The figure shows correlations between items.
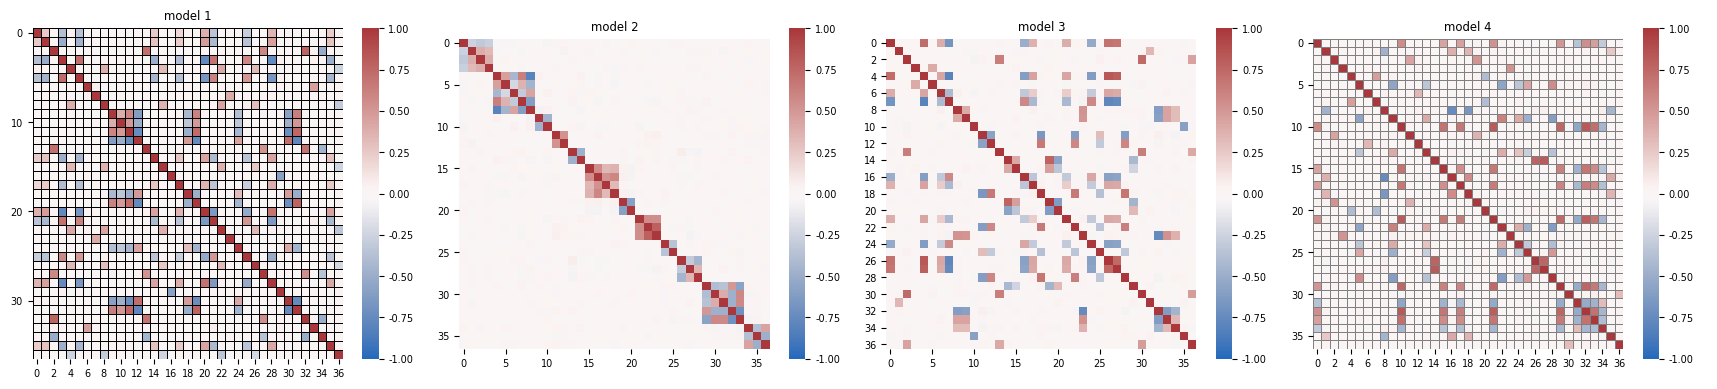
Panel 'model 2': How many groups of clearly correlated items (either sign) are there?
12
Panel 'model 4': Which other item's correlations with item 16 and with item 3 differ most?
8
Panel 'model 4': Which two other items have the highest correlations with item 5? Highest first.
28, 25
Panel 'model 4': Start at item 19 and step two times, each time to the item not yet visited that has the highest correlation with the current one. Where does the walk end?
11
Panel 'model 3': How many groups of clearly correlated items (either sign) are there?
8
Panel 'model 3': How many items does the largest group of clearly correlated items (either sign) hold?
10
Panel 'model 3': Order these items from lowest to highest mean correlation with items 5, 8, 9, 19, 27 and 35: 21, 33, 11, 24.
24, 11, 21, 33
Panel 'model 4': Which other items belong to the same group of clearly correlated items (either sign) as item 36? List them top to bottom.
30
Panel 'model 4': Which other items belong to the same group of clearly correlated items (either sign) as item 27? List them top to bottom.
14, 26
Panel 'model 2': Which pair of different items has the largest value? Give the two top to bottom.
22, 23
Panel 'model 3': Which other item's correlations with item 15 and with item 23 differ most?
32
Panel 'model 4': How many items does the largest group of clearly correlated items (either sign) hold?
10
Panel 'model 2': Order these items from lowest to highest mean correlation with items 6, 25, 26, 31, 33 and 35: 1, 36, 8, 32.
32, 36, 1, 8
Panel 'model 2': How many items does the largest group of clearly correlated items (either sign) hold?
5
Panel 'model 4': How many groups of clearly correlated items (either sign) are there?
9
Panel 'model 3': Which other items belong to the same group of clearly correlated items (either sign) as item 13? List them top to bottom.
2, 30, 36
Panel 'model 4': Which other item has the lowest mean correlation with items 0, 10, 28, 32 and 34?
31
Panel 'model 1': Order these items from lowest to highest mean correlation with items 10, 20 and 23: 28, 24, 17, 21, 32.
21, 24, 32, 17, 28
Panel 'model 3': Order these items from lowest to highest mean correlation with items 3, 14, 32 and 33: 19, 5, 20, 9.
20, 9, 5, 19
